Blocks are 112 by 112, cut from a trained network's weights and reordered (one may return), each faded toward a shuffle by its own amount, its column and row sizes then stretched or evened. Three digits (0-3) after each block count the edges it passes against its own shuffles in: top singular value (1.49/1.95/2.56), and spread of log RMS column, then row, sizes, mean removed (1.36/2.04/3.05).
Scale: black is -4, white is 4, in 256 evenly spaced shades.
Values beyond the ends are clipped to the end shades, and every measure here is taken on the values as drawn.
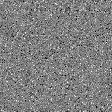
1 0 0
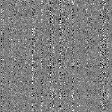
1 3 2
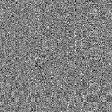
2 2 0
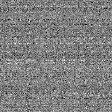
1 2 2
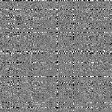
3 2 3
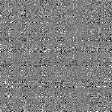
0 3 3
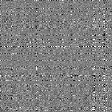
2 2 3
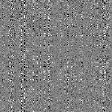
2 3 2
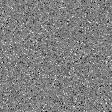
0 0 1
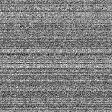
3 1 2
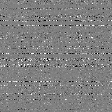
1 1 3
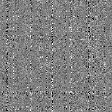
1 3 2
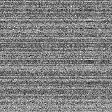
3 1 1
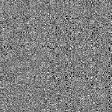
2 2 2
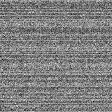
3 1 0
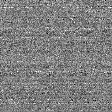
1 1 2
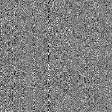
0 3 0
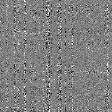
0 3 2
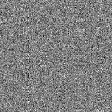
2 1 0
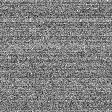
2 0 0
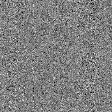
0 2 0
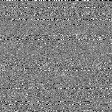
2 0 3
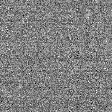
0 2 0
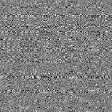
3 0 3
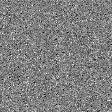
0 1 1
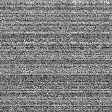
3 1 2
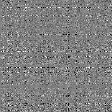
1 2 3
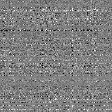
1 2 3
